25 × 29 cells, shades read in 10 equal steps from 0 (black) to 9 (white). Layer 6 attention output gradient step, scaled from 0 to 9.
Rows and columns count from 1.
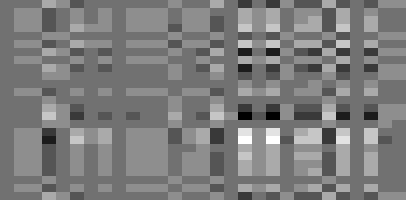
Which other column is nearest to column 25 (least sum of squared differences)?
20
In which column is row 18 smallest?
4
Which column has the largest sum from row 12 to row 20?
18
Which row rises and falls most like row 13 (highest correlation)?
23
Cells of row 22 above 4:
16
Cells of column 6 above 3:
19
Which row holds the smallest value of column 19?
15
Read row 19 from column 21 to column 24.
4 5 5 4
